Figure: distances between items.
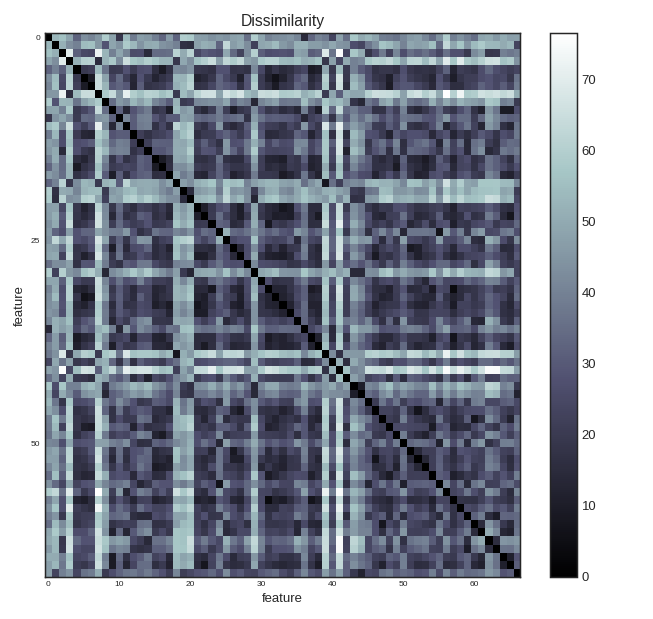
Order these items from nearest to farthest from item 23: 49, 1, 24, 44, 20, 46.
46, 49, 24, 44, 1, 20
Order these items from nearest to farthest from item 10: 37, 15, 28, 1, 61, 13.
28, 37, 15, 61, 13, 1
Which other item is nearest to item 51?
26
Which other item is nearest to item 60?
47
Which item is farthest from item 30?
7
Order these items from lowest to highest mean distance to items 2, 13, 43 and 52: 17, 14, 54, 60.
17, 14, 54, 60
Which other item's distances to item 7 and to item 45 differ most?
2
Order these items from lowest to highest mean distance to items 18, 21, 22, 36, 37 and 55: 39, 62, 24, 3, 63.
24, 63, 62, 39, 3
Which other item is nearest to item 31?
57
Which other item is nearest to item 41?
39
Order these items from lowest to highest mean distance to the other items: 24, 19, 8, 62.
24, 62, 8, 19
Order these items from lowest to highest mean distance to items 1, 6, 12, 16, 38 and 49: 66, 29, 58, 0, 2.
58, 66, 2, 0, 29
